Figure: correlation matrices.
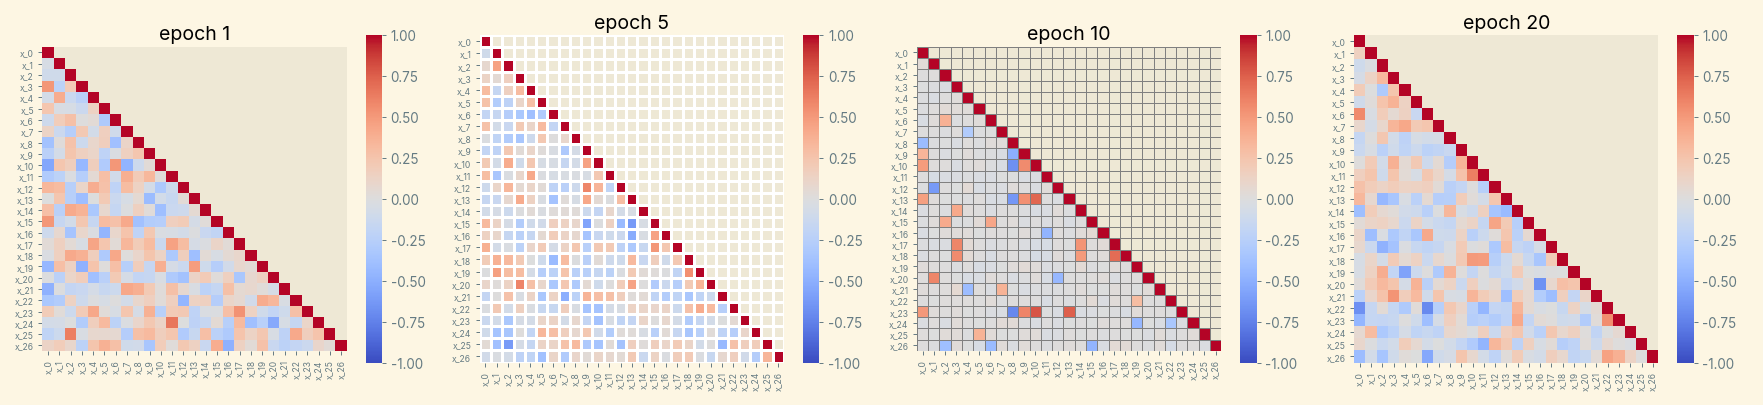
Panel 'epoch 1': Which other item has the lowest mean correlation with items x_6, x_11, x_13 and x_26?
x_3
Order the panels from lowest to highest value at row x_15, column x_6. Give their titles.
epoch 20, epoch 5, epoch 1, epoch 10
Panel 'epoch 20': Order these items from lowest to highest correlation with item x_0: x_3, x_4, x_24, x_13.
x_3, x_24, x_4, x_13
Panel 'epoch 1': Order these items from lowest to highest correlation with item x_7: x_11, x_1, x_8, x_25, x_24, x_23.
x_25, x_1, x_24, x_8, x_23, x_11
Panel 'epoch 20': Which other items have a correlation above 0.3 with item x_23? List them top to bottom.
x_14, x_22, x_26
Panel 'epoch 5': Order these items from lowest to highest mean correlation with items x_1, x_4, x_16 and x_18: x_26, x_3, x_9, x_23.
x_9, x_23, x_26, x_3
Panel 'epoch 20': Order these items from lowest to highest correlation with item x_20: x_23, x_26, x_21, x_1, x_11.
x_23, x_26, x_11, x_21, x_1
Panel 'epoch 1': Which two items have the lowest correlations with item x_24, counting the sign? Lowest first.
x_20, x_18
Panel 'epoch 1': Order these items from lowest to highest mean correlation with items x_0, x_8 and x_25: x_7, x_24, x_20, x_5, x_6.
x_6, x_20, x_7, x_24, x_5
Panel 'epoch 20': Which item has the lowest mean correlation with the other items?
x_16
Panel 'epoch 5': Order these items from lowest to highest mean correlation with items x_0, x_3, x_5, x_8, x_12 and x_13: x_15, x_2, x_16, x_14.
x_15, x_16, x_14, x_2
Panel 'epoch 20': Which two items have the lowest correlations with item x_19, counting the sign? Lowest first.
x_4, x_7
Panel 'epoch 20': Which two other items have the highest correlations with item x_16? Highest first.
x_6, x_13
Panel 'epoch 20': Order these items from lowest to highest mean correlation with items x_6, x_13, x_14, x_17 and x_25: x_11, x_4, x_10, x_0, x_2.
x_2, x_10, x_11, x_4, x_0
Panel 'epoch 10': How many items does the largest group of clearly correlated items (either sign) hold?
6
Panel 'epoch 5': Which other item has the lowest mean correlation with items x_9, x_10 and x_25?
x_1
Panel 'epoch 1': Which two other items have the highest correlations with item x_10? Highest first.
x_6, x_19
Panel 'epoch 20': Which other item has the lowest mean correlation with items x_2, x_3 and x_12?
x_17
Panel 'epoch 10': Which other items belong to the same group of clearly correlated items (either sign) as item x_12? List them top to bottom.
x_1, x_20
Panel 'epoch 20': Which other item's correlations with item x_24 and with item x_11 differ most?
x_10
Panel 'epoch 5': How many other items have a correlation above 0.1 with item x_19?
8
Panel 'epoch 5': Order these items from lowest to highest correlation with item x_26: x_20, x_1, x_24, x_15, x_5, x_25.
x_5, x_24, x_20, x_1, x_15, x_25
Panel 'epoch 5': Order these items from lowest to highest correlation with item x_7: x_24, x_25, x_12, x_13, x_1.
x_12, x_1, x_13, x_24, x_25
